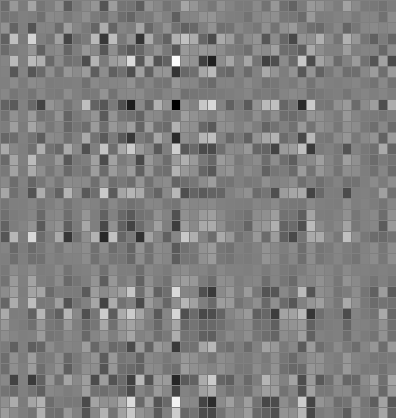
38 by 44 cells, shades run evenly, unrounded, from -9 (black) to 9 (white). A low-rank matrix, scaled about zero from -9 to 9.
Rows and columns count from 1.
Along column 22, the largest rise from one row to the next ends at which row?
4
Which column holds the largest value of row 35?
24
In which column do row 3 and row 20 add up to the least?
20
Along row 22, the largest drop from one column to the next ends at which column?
12
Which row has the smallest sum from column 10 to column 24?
35
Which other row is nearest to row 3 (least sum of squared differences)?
17
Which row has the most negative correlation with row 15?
3
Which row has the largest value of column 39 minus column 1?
22
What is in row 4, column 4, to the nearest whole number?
6
